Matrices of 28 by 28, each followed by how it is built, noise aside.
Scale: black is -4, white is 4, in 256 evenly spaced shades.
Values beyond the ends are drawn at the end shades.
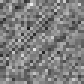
Hankel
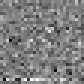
uneven rows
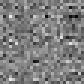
low rank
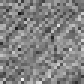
Hankel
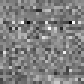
uneven rows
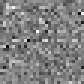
uneven rows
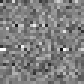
uneven rows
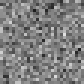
noise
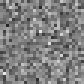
noise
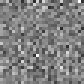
low rank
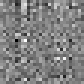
low rank
